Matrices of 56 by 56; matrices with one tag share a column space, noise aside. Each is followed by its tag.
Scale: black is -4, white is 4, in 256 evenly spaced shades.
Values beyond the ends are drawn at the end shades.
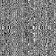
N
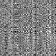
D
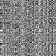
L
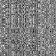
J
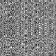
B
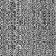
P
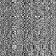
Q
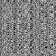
B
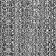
L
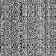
B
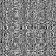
N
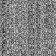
J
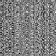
B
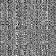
P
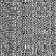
Q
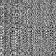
D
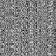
L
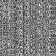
B
